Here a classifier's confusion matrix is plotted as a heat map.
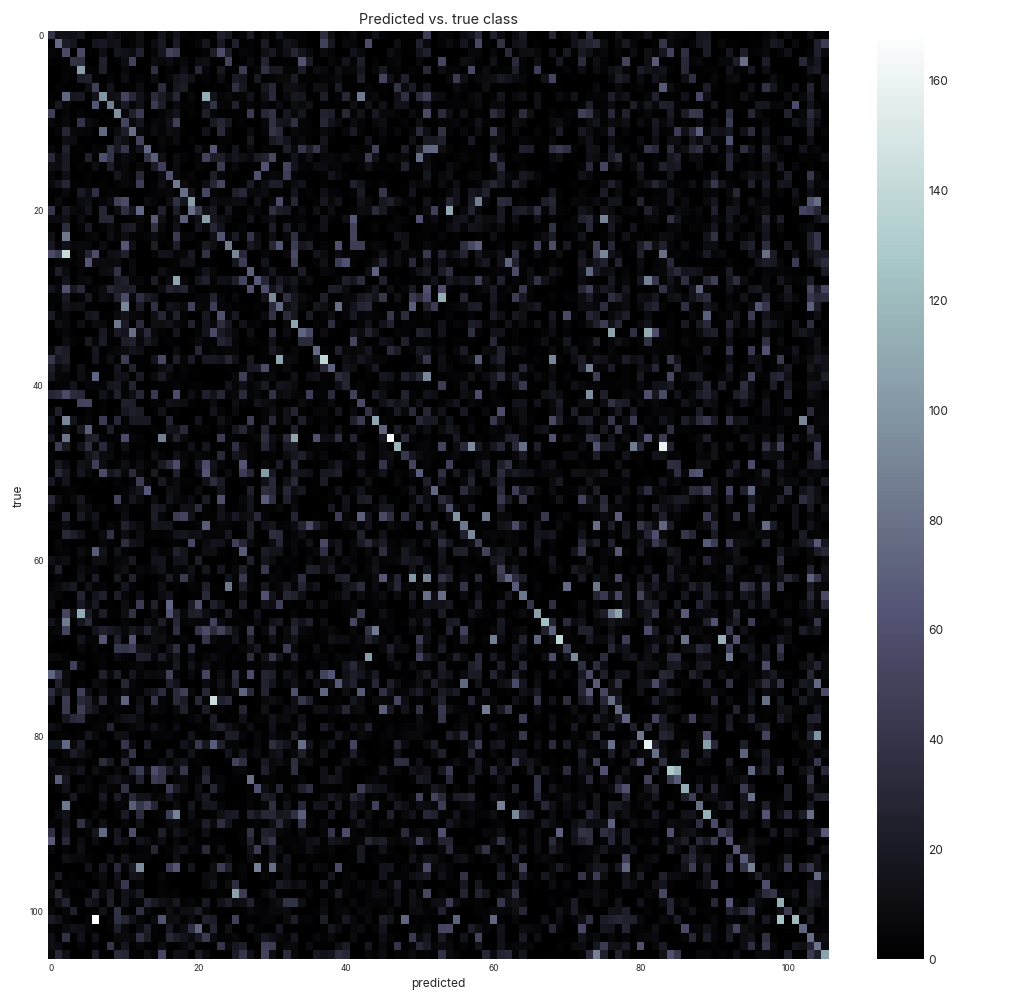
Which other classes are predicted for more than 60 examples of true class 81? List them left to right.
2, 22, 34, 76, 89
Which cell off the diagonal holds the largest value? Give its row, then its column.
101, 6
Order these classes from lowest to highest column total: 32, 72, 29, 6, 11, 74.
32, 6, 72, 11, 74, 29
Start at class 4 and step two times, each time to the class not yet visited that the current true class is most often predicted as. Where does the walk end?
82
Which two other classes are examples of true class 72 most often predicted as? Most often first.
97, 3
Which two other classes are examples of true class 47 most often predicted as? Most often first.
83, 57
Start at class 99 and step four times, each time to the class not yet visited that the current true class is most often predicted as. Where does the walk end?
12
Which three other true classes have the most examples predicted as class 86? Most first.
69, 66, 102
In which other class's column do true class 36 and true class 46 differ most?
33
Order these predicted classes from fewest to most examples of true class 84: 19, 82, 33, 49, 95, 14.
19, 49, 82, 33, 14, 95
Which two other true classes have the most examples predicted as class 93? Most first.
69, 102
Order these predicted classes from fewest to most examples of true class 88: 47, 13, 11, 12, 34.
47, 34, 12, 13, 11
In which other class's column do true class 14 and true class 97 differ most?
50
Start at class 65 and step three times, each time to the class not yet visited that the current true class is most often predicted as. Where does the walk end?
17
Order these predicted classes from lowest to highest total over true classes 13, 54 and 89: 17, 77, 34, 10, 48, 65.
77, 48, 65, 10, 17, 34
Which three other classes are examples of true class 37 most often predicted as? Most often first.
31, 68, 58
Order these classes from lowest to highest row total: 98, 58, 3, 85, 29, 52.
98, 85, 3, 52, 58, 29
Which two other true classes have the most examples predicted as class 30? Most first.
95, 14
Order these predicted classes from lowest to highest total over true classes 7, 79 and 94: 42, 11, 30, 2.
11, 30, 2, 42
